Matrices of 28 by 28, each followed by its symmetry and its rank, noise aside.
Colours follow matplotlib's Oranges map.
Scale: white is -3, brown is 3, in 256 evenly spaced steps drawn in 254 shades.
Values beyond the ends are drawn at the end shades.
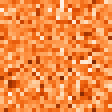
no symmetry, rank six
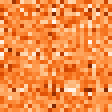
no symmetry, rank five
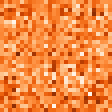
no symmetry, rank seven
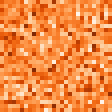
symmetric, rank five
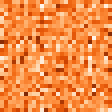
no symmetry, rank six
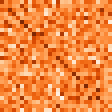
symmetric, rank seven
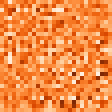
symmetric, rank six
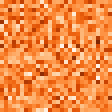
no symmetry, rank seven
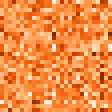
no symmetry, rank five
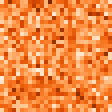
no symmetry, rank six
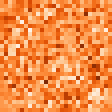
symmetric, rank seven
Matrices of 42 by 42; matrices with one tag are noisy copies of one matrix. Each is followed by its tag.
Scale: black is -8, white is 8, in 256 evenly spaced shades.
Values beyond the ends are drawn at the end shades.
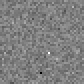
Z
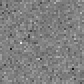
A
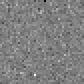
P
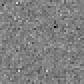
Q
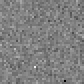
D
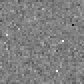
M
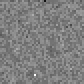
P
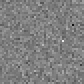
M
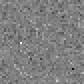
A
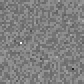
A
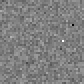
M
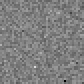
D
